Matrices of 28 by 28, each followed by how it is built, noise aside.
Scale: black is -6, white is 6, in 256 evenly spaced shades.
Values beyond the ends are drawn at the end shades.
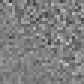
upper triangular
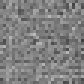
blocks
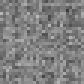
blocks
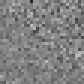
upper triangular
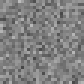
noise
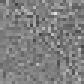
upper triangular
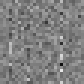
uneven columns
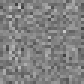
low rank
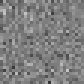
low rank
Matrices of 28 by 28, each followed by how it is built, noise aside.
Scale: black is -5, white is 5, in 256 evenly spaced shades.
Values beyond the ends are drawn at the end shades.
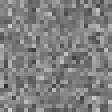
blocks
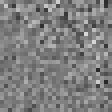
upper triangular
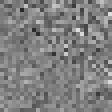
upper triangular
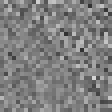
upper triangular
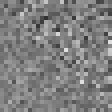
upper triangular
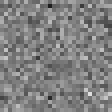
low rank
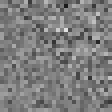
upper triangular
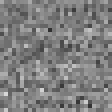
blocks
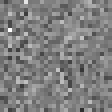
uneven columns
